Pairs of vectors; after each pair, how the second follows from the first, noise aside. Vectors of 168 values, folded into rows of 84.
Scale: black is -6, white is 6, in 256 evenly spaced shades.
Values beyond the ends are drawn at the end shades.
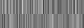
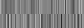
reversed, negated.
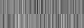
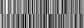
wrapped around, scaled up.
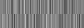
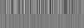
partly zeroed.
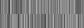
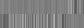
reversed, partly zeroed.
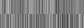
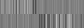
wrapped around, partly zeroed.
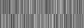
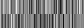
negated, scaled up.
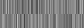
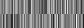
wrapped around, scaled up.
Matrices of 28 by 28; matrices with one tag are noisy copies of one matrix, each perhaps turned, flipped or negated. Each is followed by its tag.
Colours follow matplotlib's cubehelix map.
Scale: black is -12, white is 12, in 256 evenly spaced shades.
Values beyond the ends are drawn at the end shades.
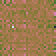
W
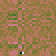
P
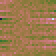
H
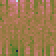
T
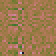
P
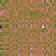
W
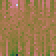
T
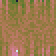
T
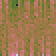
T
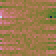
T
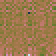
W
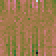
H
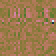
P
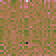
W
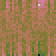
T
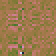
P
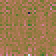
W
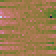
T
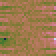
T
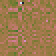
P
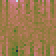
T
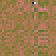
P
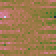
T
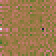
W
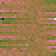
H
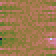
T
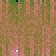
T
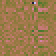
P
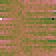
H
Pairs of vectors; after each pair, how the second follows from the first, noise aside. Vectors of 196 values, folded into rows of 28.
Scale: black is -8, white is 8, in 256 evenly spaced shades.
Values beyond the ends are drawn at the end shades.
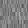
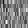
wrapped around, negated, scaled up.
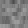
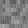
copied.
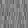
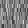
wrapped around, negated, scaled up.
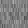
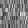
wrapped around, negated, scaled up.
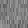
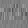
wrapped around, partly zeroed.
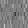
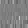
wrapped around, partly zeroed.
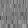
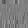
reversed, negated, partly zeroed.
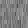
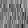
wrapped around, scaled up.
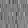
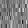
wrapped around, negated, scaled up.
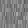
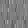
wrapped around, partly zeroed.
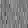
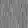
reversed, shrunk.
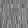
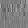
reversed, negated, partly zeroed.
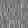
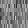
wrapped around, negated, scaled up.
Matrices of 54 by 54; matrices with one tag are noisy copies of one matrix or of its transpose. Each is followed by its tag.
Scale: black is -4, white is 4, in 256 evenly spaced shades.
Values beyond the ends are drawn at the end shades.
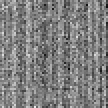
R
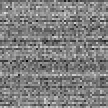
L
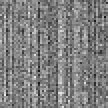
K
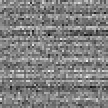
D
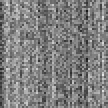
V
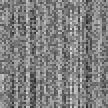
D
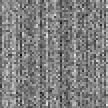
L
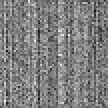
K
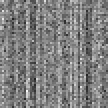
D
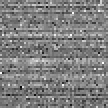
K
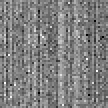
K
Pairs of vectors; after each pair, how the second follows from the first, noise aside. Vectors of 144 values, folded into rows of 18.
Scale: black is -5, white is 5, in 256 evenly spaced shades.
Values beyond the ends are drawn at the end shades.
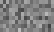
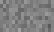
shrunk.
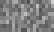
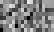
reversed, negated, scaled up.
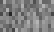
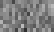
wrapped around.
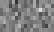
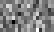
reversed, negated, scaled up.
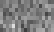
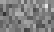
wrapped around.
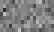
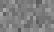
negated, shrunk.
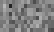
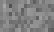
shrunk.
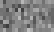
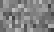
wrapped around.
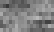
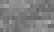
negated, shrunk.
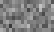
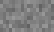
negated, shrunk.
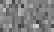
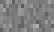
shrunk.
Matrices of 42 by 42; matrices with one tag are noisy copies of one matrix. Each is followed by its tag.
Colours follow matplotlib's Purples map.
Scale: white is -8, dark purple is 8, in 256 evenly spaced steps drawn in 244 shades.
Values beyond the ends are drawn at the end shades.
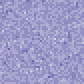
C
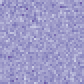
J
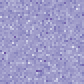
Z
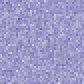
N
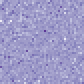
J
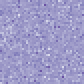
Z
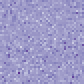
C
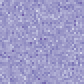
J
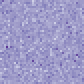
C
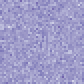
Z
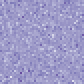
Z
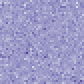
J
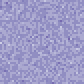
N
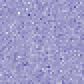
Z
